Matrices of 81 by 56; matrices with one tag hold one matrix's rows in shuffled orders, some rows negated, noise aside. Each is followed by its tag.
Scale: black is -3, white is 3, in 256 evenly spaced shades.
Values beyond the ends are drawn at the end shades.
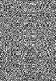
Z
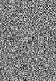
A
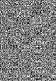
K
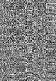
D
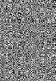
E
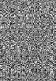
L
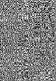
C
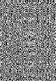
Z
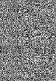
C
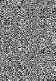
E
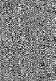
E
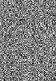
A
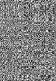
C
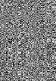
E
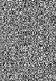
A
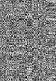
D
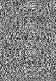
Z
